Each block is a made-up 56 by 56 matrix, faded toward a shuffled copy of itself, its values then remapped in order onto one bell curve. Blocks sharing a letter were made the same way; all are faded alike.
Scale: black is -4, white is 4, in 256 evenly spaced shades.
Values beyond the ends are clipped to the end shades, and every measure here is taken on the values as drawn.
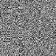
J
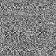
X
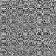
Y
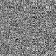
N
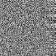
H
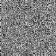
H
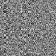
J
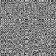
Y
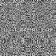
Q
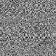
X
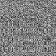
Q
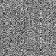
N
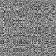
Q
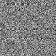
X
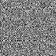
X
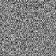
Q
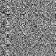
H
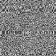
X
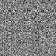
X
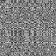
Y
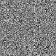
H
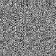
H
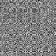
Y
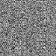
N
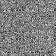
X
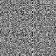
N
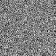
N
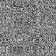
X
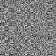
Y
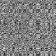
Y
